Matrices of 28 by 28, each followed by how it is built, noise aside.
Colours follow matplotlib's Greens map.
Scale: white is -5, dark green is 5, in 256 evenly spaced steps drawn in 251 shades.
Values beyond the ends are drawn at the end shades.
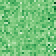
uneven columns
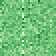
uneven columns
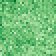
smooth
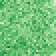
smooth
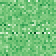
uneven rows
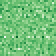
uneven rows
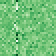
uneven columns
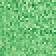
upper triangular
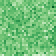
smooth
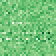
uneven rows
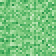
repeating rows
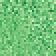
upper triangular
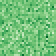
uneven columns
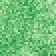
smooth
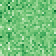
uneven columns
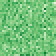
uneven columns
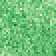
smooth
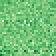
uneven rows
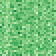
repeating rows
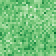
smooth
